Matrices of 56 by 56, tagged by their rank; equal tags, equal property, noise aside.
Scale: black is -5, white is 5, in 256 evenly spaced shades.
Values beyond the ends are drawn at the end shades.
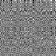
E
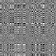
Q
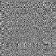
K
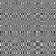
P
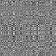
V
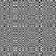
Q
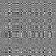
Q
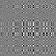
P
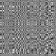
V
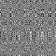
E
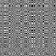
P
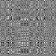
V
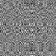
E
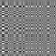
P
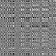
Q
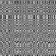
Q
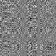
K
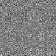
K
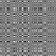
P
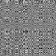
E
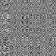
E
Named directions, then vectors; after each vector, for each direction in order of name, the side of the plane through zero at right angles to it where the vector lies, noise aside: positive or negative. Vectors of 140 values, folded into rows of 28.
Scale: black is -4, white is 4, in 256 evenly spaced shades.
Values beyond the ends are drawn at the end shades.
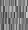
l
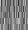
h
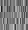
positive, negative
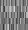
negative, positive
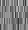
negative, negative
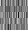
positive, negative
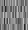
negative, negative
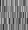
negative, positive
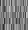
negative, positive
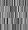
negative, negative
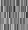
positive, negative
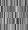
negative, negative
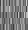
negative, positive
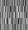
negative, negative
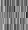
positive, negative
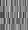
negative, positive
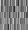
positive, negative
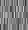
negative, negative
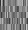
negative, positive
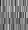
negative, positive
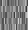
positive, positive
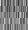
positive, negative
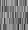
negative, negative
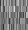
negative, positive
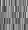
negative, positive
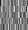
negative, positive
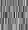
positive, positive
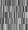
positive, positive
